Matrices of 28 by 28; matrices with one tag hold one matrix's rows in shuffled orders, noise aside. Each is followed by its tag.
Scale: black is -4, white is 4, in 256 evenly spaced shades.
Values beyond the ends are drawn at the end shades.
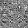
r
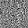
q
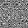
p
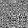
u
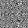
q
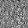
q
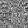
r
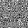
p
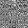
u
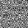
p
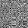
u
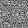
p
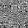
r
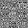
u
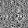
q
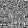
r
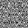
p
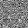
p
